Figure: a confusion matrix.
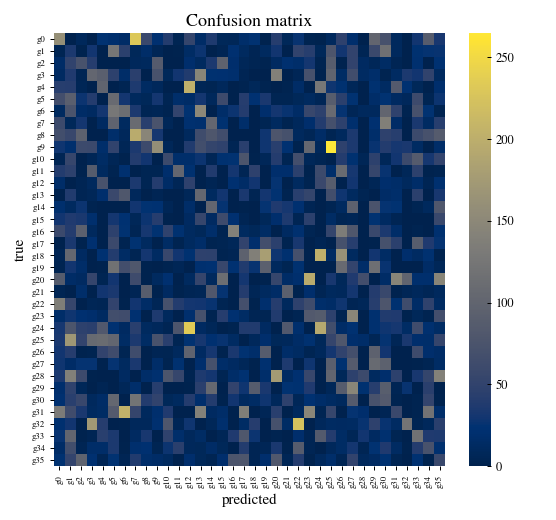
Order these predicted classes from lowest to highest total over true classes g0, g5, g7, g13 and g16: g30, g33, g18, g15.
g18, g15, g33, g30
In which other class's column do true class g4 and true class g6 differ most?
g12
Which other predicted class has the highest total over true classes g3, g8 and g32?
g20
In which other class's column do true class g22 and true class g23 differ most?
g27
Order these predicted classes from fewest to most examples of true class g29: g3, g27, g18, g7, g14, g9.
g3, g7, g9, g18, g14, g27
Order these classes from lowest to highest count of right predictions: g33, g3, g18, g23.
g23, g3, g33, g18
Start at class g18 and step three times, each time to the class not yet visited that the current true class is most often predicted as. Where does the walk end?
g25
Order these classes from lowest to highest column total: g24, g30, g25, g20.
g24, g20, g30, g25
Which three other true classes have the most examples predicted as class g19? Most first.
g18, g26, g17
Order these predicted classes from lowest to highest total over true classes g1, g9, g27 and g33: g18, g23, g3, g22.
g18, g22, g3, g23
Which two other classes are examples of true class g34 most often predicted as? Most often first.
g22, g1
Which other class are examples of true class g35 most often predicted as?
g2
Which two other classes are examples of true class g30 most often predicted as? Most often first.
g7, g5
